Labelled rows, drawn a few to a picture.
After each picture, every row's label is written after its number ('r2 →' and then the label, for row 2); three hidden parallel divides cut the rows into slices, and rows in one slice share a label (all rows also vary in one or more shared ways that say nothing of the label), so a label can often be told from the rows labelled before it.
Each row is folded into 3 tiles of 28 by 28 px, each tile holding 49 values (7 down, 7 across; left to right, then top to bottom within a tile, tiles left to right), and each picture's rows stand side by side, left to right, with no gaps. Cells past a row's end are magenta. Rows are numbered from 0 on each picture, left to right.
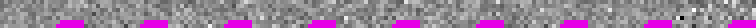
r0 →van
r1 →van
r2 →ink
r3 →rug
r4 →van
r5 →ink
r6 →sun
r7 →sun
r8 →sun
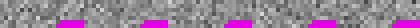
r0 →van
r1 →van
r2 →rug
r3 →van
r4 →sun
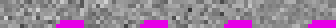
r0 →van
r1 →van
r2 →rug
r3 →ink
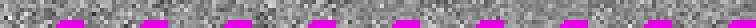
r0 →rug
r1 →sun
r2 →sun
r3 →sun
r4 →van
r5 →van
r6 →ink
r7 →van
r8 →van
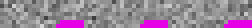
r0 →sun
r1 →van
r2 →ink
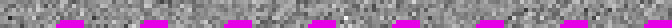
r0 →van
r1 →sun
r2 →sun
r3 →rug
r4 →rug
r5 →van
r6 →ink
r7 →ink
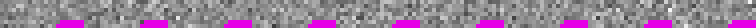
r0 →sun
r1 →sun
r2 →ink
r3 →van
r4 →sun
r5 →rug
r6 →van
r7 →ink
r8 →rug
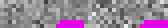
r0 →rug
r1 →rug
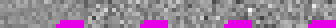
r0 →van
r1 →sun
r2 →rug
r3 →sun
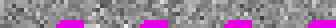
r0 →ink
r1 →rug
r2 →sun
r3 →van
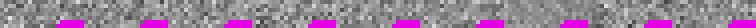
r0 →rug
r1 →van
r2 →sun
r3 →ink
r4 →rug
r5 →ink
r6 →ink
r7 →sun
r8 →van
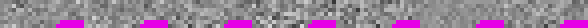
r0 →ink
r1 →rug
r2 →sun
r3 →sun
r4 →rug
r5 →van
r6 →ink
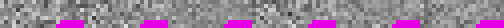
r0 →rug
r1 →sun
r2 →ink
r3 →sun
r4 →ink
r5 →ink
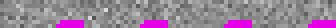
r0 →sun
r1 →van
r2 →rug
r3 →ink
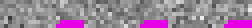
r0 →sun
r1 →van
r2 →rug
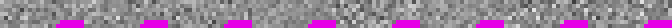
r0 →rug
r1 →rug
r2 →ink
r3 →ink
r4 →sun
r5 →sun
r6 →rug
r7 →sun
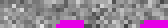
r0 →van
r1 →sun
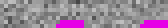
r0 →ink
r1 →sun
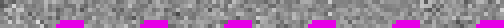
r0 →sun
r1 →van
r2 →sun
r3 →ink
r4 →van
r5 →rug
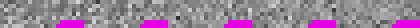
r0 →van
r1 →van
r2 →van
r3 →sun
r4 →van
